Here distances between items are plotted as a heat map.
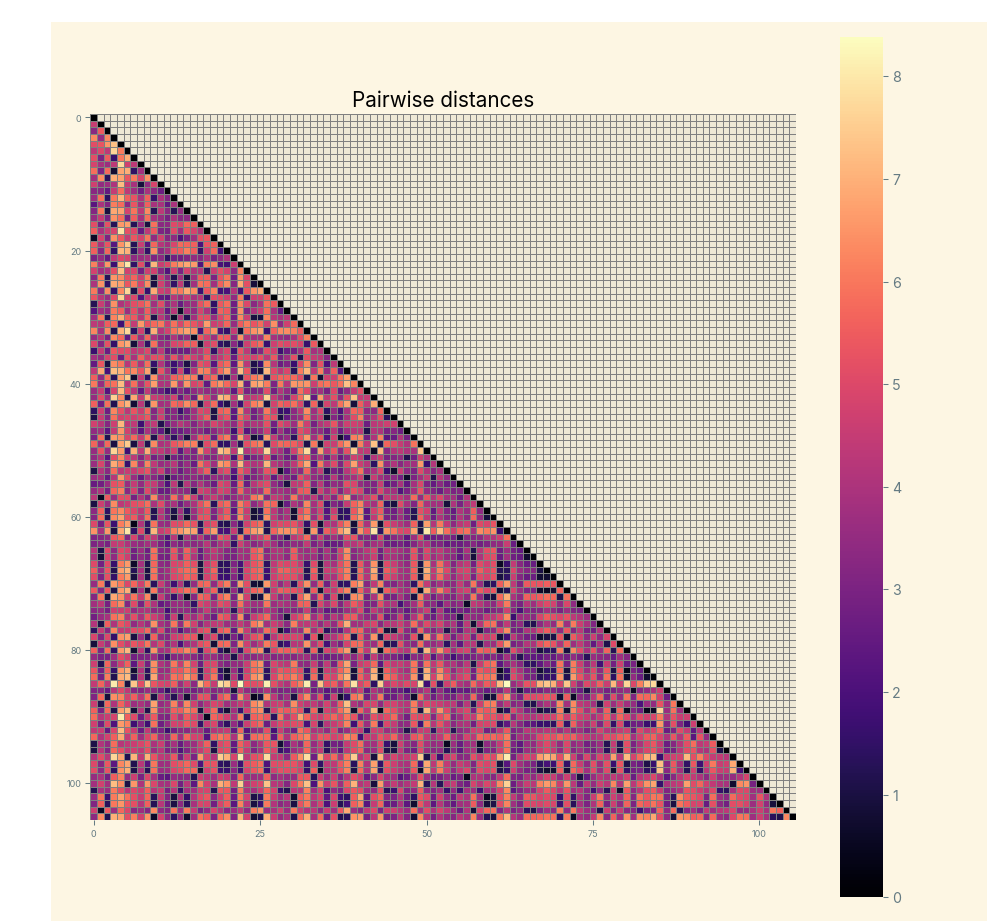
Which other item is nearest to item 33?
15
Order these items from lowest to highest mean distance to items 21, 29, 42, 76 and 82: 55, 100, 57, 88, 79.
55, 57, 88, 79, 100
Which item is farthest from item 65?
38
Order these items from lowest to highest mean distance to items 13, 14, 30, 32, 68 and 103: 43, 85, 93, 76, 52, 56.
56, 43, 52, 76, 93, 85
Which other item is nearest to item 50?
42
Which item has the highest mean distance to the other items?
4
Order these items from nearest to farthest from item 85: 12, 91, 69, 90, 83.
12, 90, 91, 69, 83
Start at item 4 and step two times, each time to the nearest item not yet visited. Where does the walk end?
36
